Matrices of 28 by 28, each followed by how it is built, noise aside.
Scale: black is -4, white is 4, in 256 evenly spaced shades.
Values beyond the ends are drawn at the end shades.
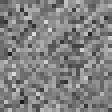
Hankel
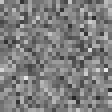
noise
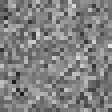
Hankel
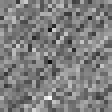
Hankel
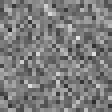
Toeplitz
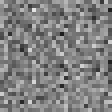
repeating rows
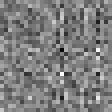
low rank
